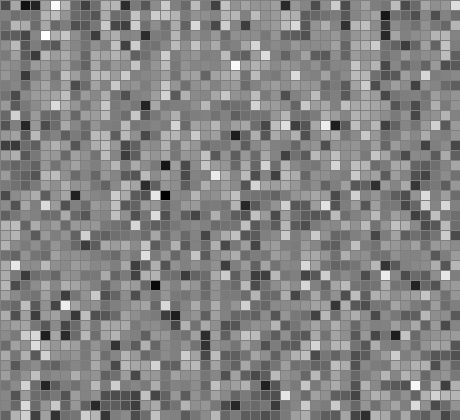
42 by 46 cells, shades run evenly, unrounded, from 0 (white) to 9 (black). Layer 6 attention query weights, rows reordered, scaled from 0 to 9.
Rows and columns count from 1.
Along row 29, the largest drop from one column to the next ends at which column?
17
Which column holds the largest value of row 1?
3
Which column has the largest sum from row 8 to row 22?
42
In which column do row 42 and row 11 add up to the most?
15
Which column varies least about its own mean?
20
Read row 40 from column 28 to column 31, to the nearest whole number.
6 1 4 5
